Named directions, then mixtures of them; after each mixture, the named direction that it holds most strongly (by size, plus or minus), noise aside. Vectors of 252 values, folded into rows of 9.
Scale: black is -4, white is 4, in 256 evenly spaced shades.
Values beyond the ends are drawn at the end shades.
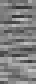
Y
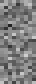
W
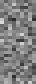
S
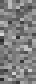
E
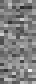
E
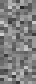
E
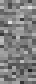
E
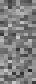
E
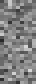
E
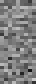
W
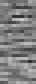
Y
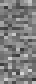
W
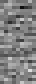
Y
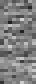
Y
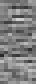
Y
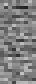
Y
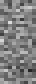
E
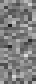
W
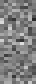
S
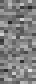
E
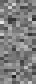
S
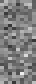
W
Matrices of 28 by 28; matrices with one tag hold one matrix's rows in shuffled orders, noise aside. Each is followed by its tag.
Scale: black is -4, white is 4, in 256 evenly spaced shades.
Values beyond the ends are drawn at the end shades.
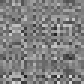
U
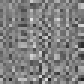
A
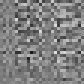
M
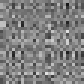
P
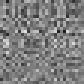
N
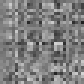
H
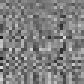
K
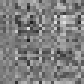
M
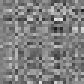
H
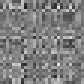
U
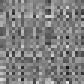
P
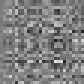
H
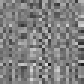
A
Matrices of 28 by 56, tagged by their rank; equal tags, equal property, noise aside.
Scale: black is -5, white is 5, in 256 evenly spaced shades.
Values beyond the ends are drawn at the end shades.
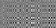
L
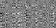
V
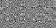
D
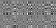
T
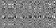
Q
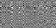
Q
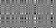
L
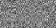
D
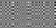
L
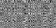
V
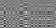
L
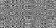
V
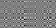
L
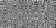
V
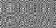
Q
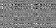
Q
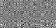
V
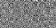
D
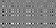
L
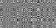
Q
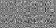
V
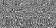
D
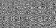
D
